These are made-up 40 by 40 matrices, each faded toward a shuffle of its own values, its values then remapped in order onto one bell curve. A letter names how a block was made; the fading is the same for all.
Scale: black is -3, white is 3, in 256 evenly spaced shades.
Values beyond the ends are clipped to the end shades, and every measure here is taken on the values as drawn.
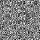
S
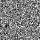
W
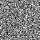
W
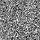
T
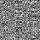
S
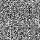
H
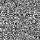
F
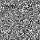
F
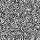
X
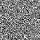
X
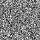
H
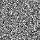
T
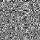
F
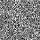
H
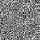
S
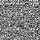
F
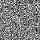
H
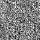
H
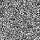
X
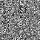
H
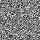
W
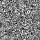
W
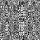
S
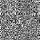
F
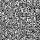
H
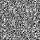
H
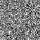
X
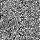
T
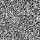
H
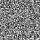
X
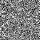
T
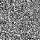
H
